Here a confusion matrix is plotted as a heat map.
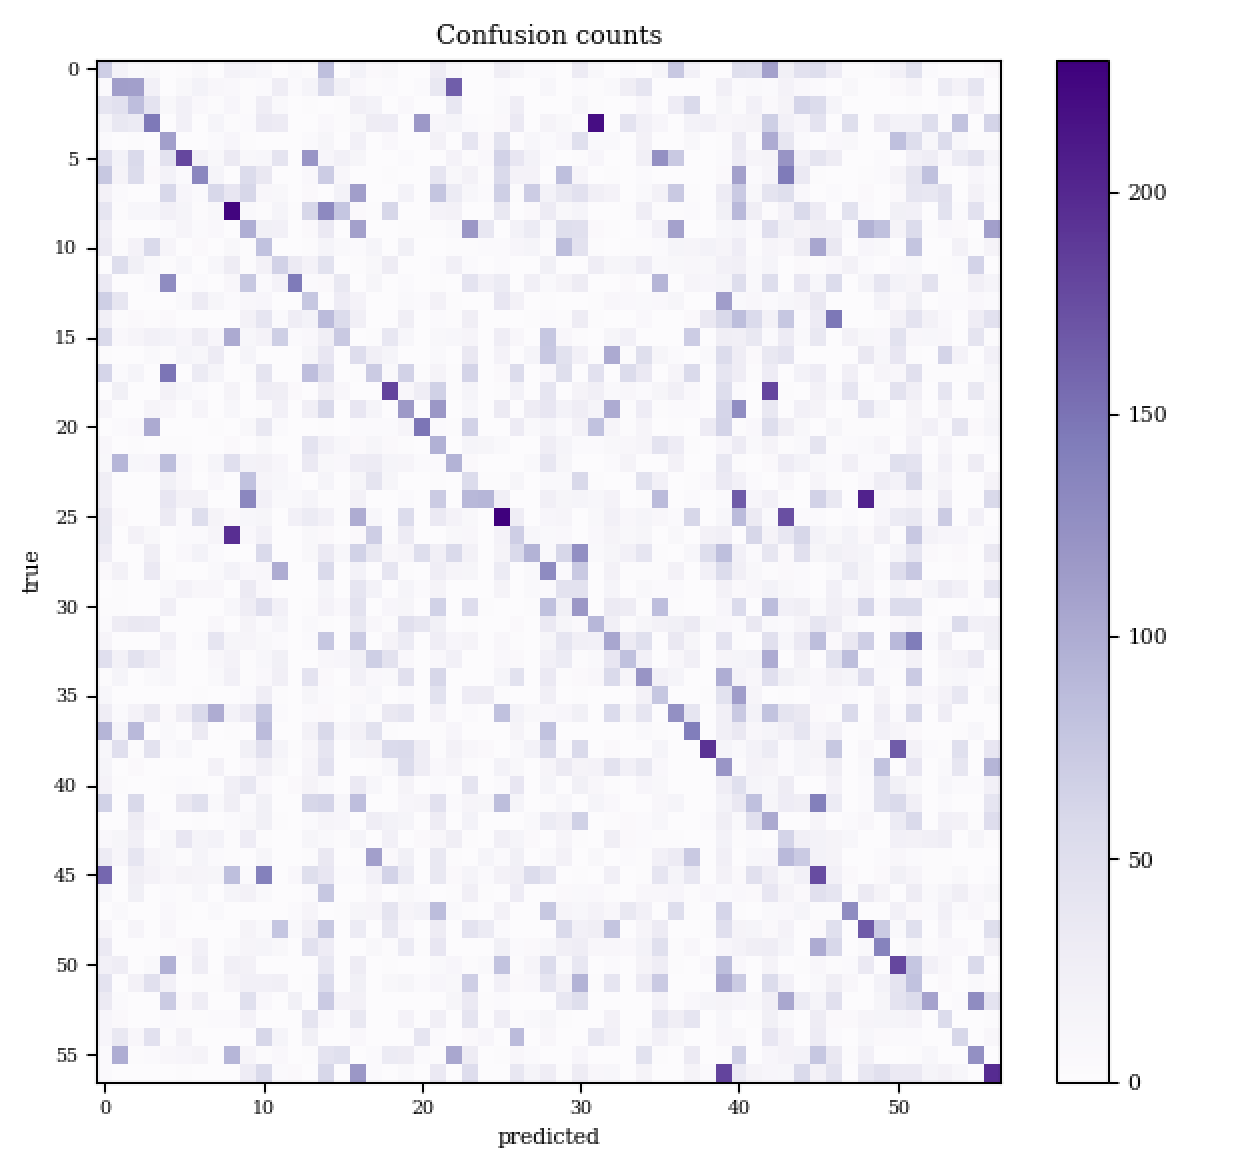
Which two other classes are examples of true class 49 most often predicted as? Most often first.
45, 46
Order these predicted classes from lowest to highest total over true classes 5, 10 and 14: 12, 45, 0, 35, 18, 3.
18, 12, 3, 0, 35, 45
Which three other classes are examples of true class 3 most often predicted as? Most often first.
31, 20, 54
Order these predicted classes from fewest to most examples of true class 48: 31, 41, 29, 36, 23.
36, 41, 31, 23, 29
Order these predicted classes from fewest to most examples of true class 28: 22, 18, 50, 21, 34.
34, 22, 21, 18, 50
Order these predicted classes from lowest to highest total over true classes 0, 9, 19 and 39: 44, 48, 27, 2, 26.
2, 26, 27, 44, 48
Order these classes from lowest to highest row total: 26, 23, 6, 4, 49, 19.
23, 4, 49, 26, 19, 6
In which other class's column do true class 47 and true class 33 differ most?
42
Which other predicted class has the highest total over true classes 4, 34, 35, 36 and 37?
40
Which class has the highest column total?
39
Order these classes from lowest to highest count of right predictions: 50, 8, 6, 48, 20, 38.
6, 20, 48, 50, 38, 8
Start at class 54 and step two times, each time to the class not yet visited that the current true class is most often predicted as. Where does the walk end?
8
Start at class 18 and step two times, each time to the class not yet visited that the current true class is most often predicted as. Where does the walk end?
30
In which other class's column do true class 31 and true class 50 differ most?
4
